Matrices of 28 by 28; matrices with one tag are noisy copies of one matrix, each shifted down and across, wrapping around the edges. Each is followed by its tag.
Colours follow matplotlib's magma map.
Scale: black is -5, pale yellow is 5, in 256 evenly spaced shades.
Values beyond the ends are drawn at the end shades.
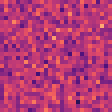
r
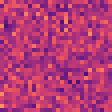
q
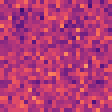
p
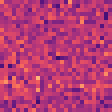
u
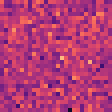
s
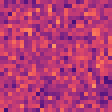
p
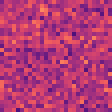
u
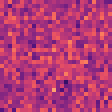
p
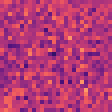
s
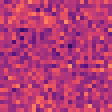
u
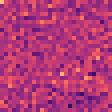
u
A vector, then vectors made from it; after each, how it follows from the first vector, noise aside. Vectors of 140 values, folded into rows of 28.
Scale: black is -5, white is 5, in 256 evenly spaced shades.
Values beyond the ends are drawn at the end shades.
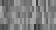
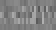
partly zeroed.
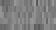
shrunk.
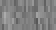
wrapped around, negated, shrunk.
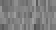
shrunk.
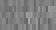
wrapped around, negated, shrunk.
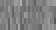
reversed, negated, shrunk.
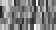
negated, scaled up.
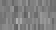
wrapped around, negated, shrunk.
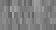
wrapped around, negated, shrunk.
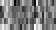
negated, scaled up.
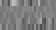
wrapped around, negated, partly zeroed.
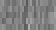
wrapped around, negated, shrunk.
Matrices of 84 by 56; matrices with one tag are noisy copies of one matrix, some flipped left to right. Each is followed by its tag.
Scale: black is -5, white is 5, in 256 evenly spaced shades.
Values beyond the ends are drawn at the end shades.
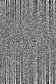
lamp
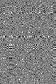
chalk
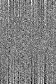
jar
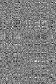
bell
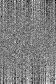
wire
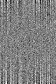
lamp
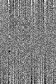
jar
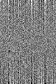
jar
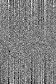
jar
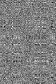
bell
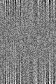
lamp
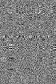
chalk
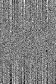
jar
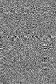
chalk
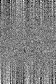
wire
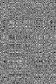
bell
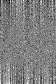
wire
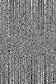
jar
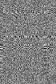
chalk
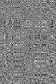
bell
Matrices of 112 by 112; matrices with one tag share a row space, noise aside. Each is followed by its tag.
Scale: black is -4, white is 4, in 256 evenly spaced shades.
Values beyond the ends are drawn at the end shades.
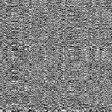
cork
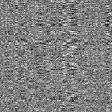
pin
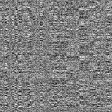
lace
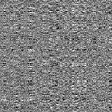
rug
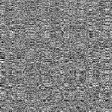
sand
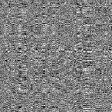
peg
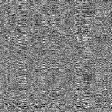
peg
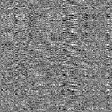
pin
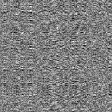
rug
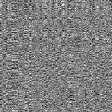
cork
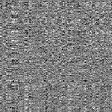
cork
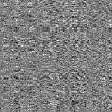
rug
